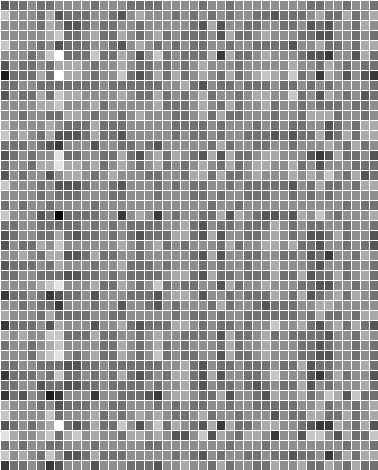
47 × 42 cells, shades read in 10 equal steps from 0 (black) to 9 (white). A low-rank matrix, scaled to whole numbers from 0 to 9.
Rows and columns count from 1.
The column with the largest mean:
7
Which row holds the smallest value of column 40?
6
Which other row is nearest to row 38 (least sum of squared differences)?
24
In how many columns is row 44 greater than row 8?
19
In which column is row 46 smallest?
37
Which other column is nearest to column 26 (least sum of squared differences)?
30
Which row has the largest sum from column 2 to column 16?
44
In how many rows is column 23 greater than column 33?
11
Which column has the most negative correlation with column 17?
40
